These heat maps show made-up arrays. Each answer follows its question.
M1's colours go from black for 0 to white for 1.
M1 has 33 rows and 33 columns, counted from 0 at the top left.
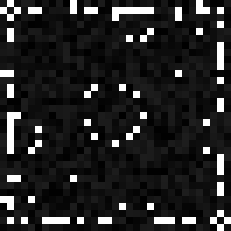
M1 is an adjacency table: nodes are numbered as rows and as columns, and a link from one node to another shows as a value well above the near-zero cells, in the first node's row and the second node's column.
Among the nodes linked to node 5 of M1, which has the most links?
node 1
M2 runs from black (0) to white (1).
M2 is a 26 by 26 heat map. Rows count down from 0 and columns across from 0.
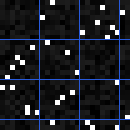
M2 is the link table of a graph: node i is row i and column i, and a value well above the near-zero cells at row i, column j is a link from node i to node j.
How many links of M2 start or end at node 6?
3
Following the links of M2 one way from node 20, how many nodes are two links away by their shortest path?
1
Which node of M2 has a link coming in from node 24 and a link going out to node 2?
node 17
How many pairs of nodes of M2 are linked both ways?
2
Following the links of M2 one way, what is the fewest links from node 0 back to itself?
6
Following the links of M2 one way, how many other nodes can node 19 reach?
2
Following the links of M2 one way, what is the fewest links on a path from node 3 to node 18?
6
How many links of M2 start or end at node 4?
2
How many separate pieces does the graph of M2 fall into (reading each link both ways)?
4
